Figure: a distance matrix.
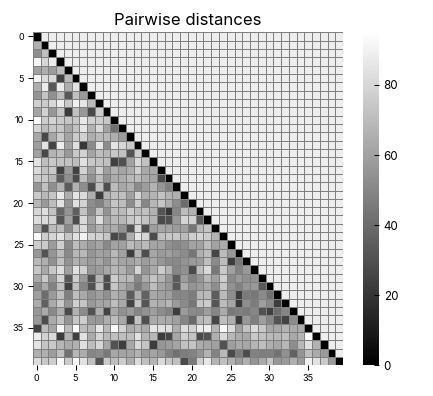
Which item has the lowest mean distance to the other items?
33
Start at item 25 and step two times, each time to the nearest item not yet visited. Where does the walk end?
38
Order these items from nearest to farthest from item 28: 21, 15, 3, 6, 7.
7, 15, 21, 6, 3
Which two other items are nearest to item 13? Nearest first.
6, 2
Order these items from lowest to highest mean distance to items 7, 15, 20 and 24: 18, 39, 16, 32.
18, 32, 39, 16
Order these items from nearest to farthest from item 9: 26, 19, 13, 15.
13, 26, 19, 15
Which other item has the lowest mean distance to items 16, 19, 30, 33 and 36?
17
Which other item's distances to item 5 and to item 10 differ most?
24
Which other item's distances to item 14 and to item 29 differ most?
1
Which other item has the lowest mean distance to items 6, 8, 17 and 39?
19
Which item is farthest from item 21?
35
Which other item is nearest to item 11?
37
